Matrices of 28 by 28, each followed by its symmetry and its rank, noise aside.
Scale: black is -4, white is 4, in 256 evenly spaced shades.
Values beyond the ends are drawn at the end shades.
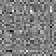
antisymmetric, rank four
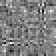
antisymmetric, rank four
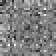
symmetric, rank four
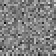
no symmetry, rank eight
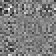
no symmetry, rank four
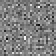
antisymmetric, rank eight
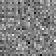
antisymmetric, rank eight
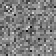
symmetric, rank eight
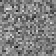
no symmetry, rank eight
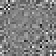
symmetric, rank four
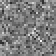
symmetric, rank eight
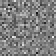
antisymmetric, rank six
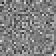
symmetric, rank eight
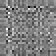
antisymmetric, rank four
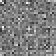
symmetric, rank eight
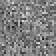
antisymmetric, rank eight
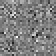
no symmetry, rank eight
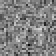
no symmetry, rank six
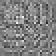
symmetric, rank four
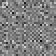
symmetric, rank four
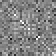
symmetric, rank six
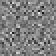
no symmetry, rank four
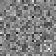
symmetric, rank six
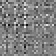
antisymmetric, rank four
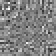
symmetric, rank eight
